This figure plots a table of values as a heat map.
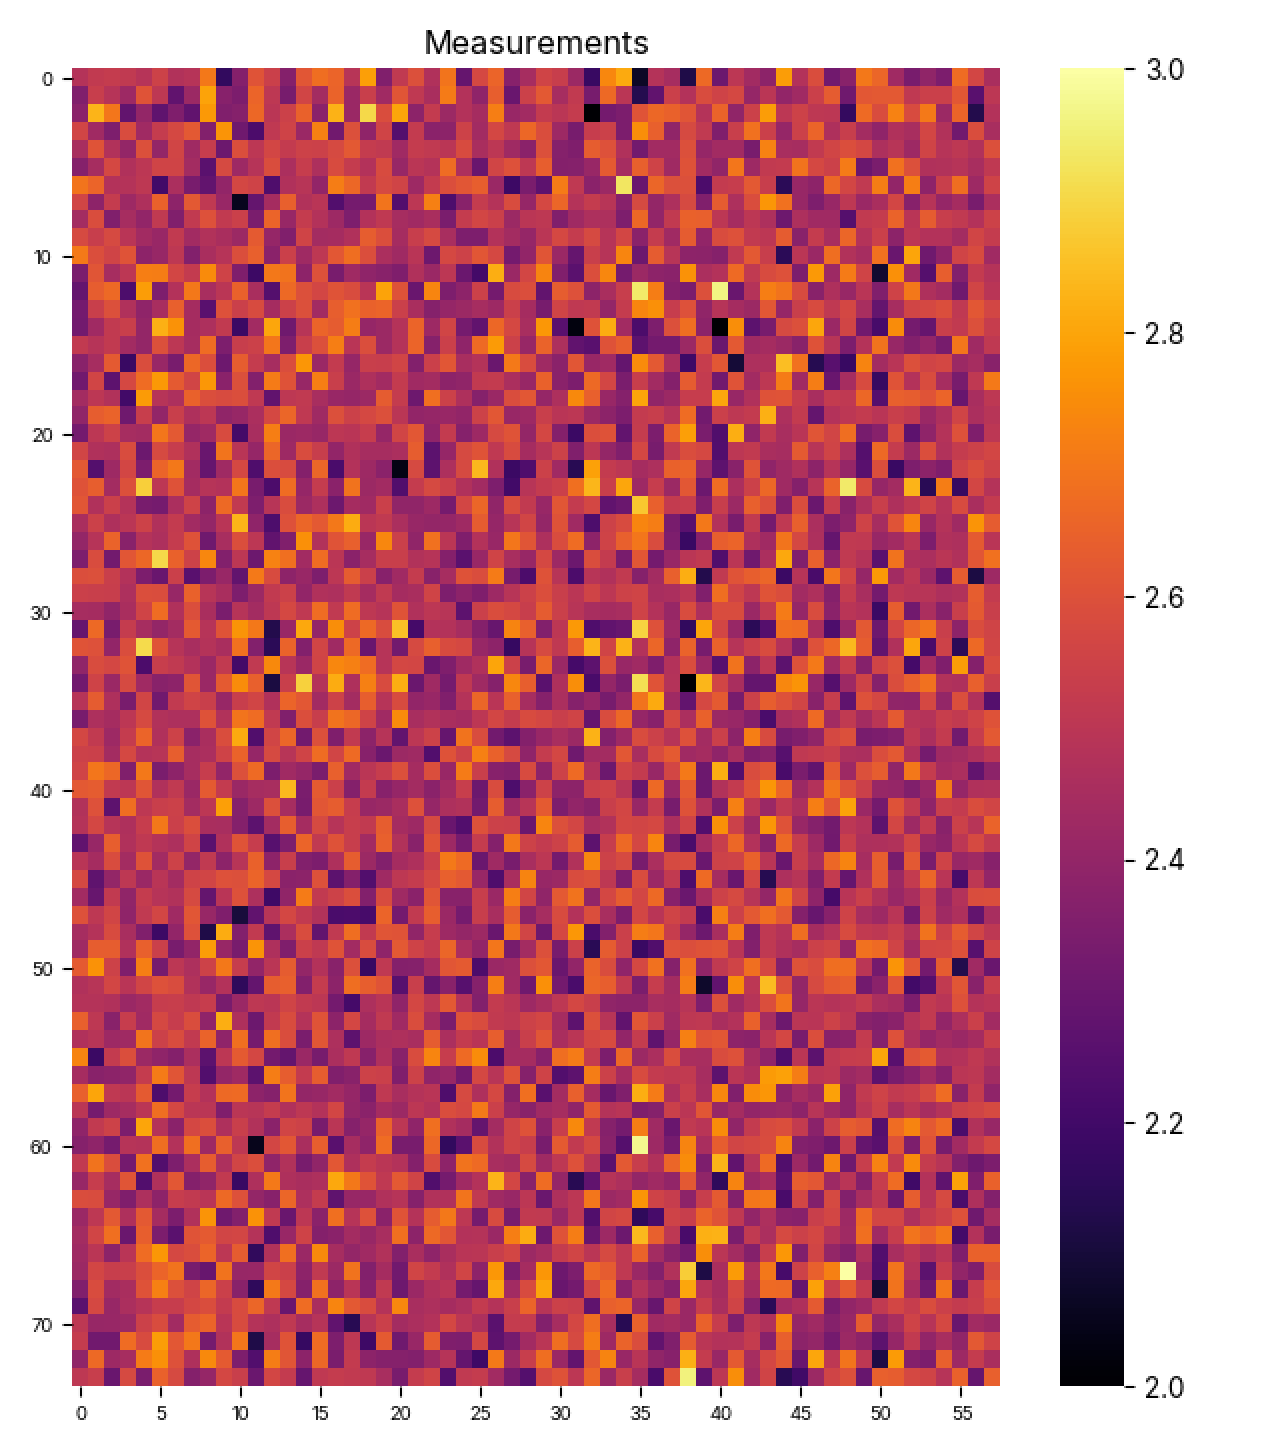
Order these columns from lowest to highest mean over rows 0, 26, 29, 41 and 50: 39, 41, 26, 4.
39, 26, 4, 41
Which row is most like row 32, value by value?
23
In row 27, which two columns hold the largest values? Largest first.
5, 44
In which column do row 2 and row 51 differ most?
32
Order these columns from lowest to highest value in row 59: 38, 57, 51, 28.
57, 38, 28, 51
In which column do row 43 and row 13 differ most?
38
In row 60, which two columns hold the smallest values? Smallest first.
11, 23
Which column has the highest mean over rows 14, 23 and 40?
48
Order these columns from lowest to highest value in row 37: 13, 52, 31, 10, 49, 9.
49, 31, 52, 9, 13, 10
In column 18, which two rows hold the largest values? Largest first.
2, 0
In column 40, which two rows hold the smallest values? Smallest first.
14, 62
